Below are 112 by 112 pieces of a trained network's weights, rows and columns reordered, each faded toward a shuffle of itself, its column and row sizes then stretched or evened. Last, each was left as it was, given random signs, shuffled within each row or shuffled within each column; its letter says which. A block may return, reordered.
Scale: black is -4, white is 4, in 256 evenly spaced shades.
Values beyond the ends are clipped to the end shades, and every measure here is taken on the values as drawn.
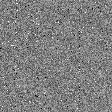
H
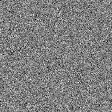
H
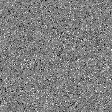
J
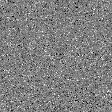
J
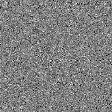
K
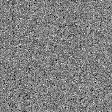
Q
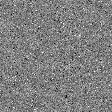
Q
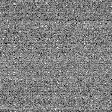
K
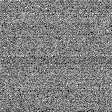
J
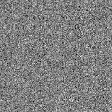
K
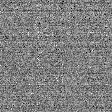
K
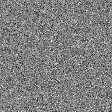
H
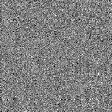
K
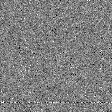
H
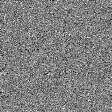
H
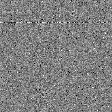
K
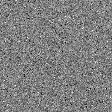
Q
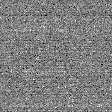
K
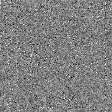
H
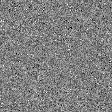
H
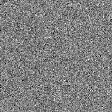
K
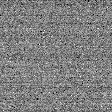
K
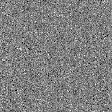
K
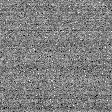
J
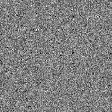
K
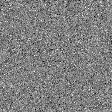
J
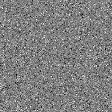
K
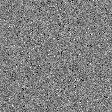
Q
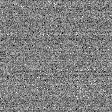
K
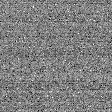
J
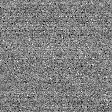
K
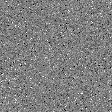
Q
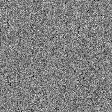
Q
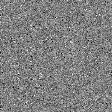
H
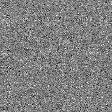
K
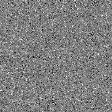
H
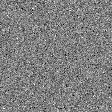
J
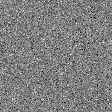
J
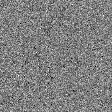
Q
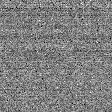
J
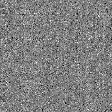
K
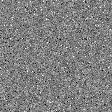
J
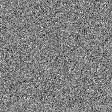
J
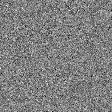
J
